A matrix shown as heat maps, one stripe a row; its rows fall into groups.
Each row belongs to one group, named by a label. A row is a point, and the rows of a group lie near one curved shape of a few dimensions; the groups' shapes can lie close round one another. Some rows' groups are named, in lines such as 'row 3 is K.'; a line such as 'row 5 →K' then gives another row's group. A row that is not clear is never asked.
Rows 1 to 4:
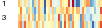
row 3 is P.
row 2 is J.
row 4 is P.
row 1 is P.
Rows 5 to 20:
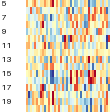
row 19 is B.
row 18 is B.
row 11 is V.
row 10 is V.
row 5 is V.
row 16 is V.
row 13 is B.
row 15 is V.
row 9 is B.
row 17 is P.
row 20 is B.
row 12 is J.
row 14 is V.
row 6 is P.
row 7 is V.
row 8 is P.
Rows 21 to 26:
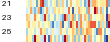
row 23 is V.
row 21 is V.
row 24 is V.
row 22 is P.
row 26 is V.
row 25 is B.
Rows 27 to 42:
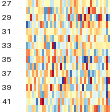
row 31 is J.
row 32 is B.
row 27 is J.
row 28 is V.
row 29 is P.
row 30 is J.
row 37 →V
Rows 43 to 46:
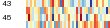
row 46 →P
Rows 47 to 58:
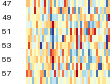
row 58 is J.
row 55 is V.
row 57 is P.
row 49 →V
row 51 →V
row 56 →P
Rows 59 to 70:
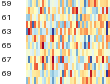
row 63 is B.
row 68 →V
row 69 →V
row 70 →J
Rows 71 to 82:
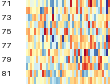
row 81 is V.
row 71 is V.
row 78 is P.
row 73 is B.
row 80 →B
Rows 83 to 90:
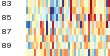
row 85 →V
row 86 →J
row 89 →B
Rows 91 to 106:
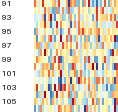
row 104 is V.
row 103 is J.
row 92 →V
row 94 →V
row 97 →P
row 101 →B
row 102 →V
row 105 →V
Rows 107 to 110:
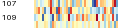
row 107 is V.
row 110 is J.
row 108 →V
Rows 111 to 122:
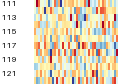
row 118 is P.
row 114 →P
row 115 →B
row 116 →V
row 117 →P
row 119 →V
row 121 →P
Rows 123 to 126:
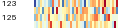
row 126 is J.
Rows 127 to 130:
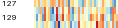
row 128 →V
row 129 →V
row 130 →V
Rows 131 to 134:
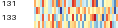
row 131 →V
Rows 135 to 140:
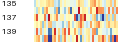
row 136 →V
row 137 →P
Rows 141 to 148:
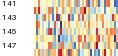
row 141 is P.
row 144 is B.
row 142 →P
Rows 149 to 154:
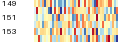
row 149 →V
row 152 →B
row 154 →P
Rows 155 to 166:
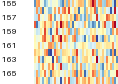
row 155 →B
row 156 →J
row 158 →B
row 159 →V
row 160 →V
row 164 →B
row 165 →P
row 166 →B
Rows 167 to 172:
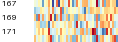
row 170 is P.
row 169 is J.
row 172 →V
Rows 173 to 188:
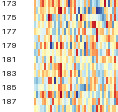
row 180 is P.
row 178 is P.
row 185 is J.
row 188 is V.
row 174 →V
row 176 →B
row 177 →V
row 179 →V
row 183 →V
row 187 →V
